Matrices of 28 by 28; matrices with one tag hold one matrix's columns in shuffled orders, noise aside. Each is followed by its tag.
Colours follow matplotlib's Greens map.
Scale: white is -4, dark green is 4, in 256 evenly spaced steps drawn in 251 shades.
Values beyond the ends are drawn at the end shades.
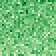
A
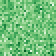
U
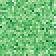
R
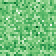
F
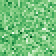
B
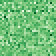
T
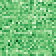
R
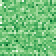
R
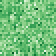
U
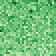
A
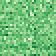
F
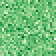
B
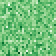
U
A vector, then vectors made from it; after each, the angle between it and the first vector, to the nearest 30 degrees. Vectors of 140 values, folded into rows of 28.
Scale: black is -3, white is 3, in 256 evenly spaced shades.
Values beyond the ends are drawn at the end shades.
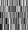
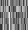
30 degrees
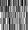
150 degrees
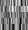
120 degrees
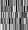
120 degrees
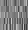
120 degrees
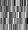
120 degrees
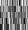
30 degrees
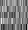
90 degrees
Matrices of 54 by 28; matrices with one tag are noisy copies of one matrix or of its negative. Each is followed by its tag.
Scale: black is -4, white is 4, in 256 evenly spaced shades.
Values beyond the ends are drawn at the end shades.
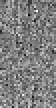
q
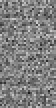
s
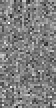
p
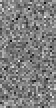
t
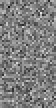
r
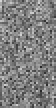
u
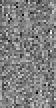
u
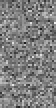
s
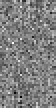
p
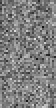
u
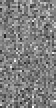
q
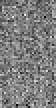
u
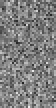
q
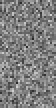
r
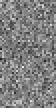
t
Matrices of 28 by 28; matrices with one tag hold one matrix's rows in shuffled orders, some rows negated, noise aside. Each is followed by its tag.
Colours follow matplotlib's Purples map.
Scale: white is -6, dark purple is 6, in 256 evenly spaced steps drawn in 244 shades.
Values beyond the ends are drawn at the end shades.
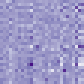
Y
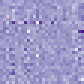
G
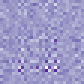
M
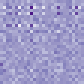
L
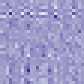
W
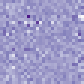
G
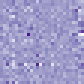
G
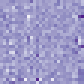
G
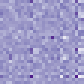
Y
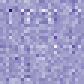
W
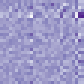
Y
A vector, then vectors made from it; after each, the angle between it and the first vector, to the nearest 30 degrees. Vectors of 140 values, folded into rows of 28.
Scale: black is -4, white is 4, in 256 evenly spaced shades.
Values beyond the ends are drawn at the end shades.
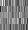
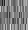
150 degrees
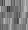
120 degrees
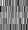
30 degrees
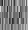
150 degrees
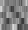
90 degrees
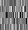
90 degrees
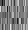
150 degrees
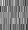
30 degrees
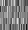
30 degrees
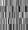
60 degrees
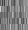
150 degrees
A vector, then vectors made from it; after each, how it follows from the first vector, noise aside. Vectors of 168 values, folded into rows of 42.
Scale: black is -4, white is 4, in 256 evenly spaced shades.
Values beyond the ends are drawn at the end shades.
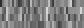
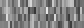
sign-scrambled.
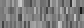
negated, partly zeroed.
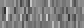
partly zeroed.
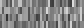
sign-scrambled.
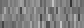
negated, partly zeroed.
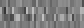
wrapped around, negated, partly zeroed.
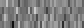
wrapped around, negated, partly zeroed.
